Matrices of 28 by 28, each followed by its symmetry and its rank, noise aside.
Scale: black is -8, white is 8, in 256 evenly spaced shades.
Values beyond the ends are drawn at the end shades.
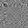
symmetric, rank three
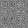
antisymmetric, rank two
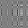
no symmetry, rank one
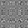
antisymmetric, rank two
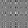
no symmetry, rank one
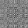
symmetric, rank two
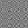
antisymmetric, rank two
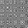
symmetric, rank three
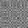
symmetric, rank two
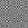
symmetric, rank one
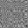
no symmetry, rank three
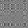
no symmetry, rank two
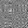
symmetric, rank three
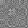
symmetric, rank three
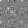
symmetric, rank three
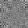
antisymmetric, rank two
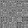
symmetric, rank three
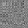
no symmetry, rank three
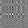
no symmetry, rank one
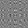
antisymmetric, rank two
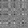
symmetric, rank one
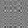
no symmetry, rank one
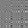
antisymmetric, rank two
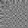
symmetric, rank two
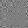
no symmetry, rank two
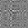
no symmetry, rank two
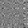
no symmetry, rank three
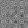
symmetric, rank three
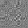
symmetric, rank three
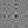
symmetric, rank one
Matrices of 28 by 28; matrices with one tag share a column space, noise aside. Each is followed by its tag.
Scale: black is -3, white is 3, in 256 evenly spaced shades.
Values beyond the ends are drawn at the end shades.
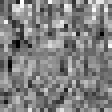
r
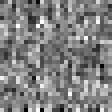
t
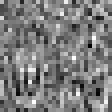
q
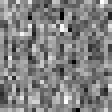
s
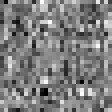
r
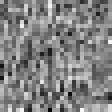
t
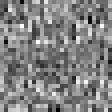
t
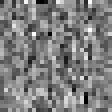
s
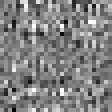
r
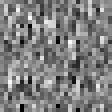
t
